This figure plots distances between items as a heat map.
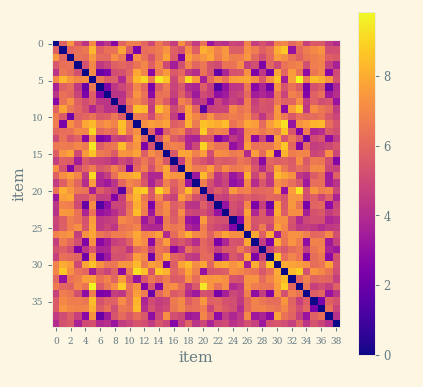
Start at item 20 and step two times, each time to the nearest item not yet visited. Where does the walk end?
31
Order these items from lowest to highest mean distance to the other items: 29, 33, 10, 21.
29, 21, 10, 33
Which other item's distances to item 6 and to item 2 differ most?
22
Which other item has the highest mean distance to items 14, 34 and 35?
5
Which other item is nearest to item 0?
8
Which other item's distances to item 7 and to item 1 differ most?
11
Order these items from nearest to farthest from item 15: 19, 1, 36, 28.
36, 28, 19, 1
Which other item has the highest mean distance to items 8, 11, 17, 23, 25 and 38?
30
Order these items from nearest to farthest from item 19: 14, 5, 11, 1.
14, 1, 11, 5
